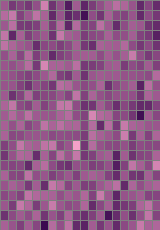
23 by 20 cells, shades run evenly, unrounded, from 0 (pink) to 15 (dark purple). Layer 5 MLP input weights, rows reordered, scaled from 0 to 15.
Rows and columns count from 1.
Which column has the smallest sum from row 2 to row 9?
1
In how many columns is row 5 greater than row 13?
15
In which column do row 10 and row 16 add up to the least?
10
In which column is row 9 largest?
18
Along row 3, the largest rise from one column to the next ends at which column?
9
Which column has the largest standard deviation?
6
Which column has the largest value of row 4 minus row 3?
2
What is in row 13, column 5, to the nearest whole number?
8
